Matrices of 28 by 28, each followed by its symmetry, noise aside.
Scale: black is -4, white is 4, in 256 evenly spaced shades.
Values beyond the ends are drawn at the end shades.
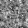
antisymmetric.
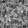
same after a half turn.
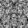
mirrored left to right.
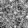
symmetric across the other diagonal.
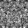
mirrored left to right.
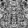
mirrored left to right.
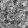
symmetric across the other diagonal.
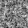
antisymmetric.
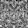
mirrored left to right.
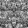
mirrored left to right.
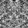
mirrored left to right.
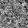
symmetric across the other diagonal.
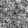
symmetric across the other diagonal.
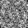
same after a half turn.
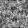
same after a half turn.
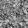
antisymmetric.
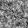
same after a half turn.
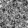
same after a half turn.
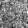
antisymmetric.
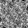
same after a half turn.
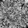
symmetric across the other diagonal.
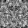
mirrored left to right.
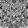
mirrored left to right.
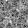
symmetric across the other diagonal.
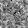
symmetric across the other diagonal.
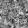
antisymmetric.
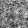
antisymmetric.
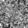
same after a half turn.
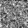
antisymmetric.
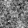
same after a half turn.
